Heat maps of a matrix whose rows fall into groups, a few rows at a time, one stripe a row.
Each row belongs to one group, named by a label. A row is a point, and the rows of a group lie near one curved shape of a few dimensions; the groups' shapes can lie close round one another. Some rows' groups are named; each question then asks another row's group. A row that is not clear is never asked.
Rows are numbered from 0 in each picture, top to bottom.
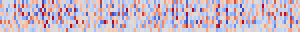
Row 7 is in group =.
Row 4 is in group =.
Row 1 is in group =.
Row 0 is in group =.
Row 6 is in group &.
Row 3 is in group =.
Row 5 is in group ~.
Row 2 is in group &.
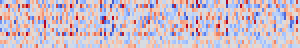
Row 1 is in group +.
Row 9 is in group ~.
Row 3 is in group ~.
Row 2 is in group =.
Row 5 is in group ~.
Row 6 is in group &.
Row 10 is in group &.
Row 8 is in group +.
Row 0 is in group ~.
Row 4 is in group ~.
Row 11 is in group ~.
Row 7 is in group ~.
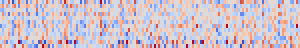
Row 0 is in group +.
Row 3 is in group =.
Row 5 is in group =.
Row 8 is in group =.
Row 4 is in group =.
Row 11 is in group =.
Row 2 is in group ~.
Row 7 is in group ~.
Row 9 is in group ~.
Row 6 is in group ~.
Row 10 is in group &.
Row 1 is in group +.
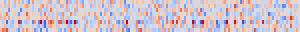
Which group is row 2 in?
&
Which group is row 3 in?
+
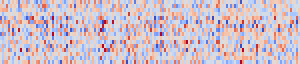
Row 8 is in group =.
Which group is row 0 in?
=
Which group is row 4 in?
=
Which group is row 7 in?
=
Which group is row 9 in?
~
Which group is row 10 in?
&
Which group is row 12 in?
~
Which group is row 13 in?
~
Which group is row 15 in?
+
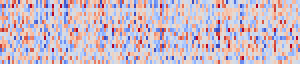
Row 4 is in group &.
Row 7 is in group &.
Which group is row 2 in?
=
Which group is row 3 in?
=
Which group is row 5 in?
=
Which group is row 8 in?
&
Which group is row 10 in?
&
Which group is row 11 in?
&
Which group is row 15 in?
=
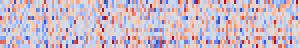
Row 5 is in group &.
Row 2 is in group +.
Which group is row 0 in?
~
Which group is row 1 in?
=
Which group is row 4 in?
~
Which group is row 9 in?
~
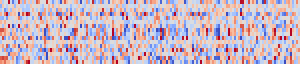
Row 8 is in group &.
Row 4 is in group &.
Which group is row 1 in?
=
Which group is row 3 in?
+
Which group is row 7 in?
&
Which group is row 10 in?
~
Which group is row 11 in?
+
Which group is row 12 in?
&
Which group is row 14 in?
&
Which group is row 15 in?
~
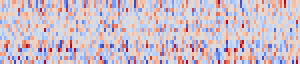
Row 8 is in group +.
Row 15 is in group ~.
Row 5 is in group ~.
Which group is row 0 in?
=
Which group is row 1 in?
=
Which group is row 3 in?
&
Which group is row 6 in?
~
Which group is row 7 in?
&
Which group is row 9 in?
=
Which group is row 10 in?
+
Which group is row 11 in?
+
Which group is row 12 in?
&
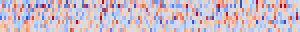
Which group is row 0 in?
+
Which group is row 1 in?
=
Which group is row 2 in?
~
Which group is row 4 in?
=
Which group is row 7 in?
+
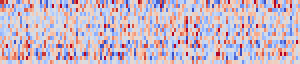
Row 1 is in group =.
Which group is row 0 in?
&
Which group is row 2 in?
~
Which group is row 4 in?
&
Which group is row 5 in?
&
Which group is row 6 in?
~
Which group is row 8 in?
~
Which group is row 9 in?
~
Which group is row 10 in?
~
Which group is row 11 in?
+
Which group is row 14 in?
+
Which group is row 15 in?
&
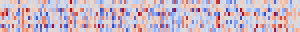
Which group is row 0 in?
&
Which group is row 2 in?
+
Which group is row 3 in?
&
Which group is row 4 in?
=
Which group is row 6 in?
=
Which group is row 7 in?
&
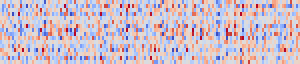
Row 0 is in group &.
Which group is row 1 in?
~
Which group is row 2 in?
&
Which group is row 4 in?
&
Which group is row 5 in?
&
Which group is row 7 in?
&
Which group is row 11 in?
=
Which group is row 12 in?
=
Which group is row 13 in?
&
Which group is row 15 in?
+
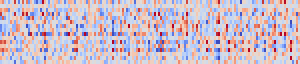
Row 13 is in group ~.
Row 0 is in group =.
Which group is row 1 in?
&
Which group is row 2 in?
&
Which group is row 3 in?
=
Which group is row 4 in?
=
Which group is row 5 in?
&
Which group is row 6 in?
~
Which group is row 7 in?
~
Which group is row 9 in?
~
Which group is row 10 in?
&
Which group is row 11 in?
~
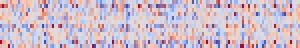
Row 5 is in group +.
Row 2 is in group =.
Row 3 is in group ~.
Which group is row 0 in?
&
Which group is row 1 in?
&
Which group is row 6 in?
=
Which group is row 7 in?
=
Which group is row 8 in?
&
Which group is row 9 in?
&
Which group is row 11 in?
+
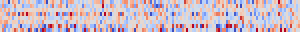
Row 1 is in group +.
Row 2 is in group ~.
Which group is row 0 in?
+
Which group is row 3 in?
+
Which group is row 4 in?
+
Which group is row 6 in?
&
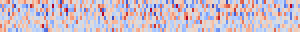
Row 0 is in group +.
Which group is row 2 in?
=
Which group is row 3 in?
+
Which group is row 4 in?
&
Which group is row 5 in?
~
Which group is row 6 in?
=
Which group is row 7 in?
&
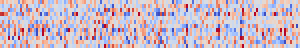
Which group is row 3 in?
&
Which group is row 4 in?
+
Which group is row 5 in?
=
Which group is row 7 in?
=
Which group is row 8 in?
=
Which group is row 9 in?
+
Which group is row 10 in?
~
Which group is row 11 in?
~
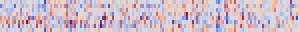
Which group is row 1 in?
~
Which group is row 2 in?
&
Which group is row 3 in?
&
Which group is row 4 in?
~
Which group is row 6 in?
=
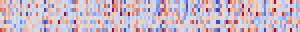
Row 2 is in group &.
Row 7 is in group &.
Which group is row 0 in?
&
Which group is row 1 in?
~
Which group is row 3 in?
~
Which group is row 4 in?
~
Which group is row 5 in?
&
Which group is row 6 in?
~
